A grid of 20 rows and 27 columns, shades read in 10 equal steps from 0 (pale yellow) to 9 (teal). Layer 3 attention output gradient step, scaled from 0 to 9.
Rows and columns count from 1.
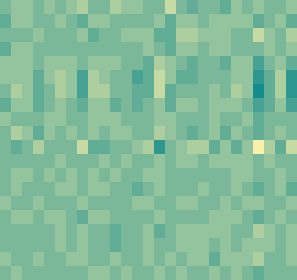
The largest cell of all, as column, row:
24, 7
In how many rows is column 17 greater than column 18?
2
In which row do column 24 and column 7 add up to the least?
11
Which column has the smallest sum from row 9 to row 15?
23
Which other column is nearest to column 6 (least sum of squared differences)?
10
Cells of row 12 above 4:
16
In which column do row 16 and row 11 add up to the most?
15
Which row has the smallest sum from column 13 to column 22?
3
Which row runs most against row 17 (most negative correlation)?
5
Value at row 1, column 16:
2
